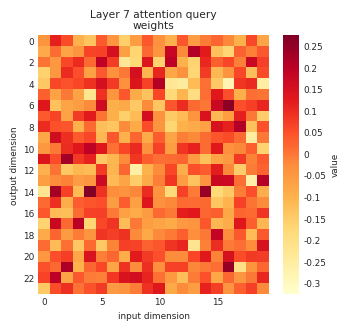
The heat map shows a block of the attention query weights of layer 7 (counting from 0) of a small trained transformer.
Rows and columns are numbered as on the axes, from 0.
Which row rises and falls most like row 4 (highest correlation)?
23
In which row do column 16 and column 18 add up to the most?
6
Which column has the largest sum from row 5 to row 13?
15
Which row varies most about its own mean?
4
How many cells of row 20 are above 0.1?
4
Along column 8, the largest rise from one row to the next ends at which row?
3
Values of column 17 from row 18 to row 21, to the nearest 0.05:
0.05 0 0.05 -0.2
